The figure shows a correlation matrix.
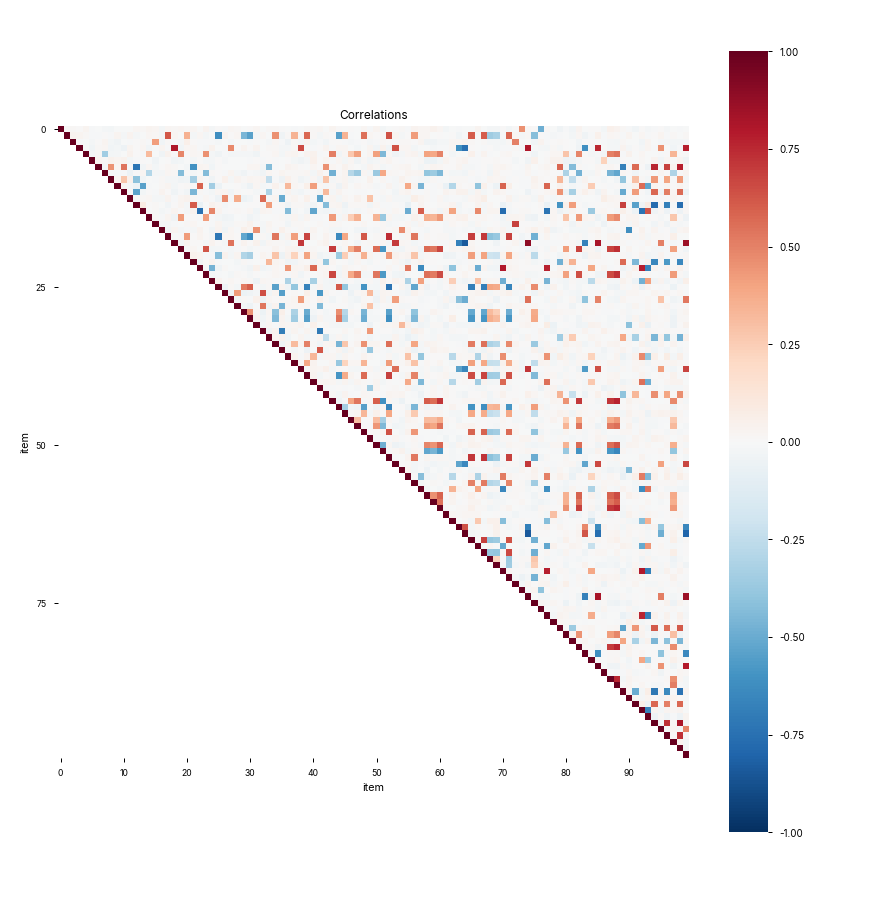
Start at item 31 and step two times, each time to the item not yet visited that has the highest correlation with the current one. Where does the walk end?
54
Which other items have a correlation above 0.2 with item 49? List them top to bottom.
11, 26, 28, 32
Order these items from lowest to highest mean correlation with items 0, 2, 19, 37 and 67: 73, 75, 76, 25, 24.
25, 75, 76, 24, 73
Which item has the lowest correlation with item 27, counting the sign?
64
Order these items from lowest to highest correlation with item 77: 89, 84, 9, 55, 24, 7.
24, 89, 7, 84, 55, 9
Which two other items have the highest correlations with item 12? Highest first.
89, 21
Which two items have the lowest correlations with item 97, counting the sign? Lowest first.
51, 7
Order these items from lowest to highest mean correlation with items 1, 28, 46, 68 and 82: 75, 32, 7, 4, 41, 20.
7, 41, 75, 20, 32, 4
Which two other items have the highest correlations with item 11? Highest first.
32, 26
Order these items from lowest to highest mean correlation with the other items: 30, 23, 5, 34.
30, 5, 34, 23
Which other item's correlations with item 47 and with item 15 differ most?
72
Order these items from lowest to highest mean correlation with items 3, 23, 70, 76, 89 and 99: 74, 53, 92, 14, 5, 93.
93, 5, 14, 92, 53, 74
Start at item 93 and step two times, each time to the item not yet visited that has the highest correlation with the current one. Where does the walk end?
57
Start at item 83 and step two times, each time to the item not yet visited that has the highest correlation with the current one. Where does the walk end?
63
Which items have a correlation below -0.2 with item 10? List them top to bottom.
12, 21, 33, 81, 89
